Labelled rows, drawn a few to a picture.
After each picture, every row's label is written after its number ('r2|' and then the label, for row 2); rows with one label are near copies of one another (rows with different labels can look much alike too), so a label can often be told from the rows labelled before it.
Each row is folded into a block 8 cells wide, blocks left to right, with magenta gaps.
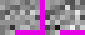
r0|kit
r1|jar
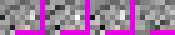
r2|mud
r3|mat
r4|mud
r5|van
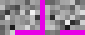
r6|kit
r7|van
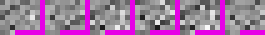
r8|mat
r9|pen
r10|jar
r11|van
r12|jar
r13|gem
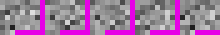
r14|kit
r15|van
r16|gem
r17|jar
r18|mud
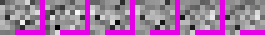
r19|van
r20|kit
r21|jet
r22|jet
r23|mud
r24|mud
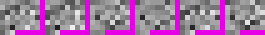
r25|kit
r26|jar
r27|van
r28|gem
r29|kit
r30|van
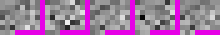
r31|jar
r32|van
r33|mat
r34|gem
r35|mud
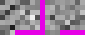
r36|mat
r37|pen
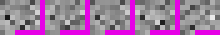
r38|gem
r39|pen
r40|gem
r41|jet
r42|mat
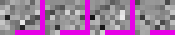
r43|pen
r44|kit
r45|mud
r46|gem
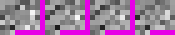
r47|jar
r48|mat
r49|mat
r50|mud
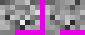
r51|van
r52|jet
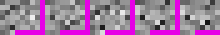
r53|mat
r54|van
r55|kit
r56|jet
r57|jet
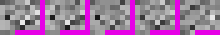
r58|van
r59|pen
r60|gem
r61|van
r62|mat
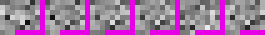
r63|jet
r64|gem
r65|van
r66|van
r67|jar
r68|pen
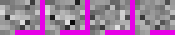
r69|jet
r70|jet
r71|jar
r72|gem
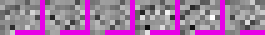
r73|kit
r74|gem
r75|gem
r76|kit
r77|mat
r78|van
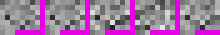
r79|gem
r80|gem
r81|pen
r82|jar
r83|pen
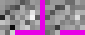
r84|mud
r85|mat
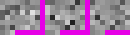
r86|kit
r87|jet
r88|gem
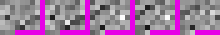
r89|pen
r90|pen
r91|mat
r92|mat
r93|kit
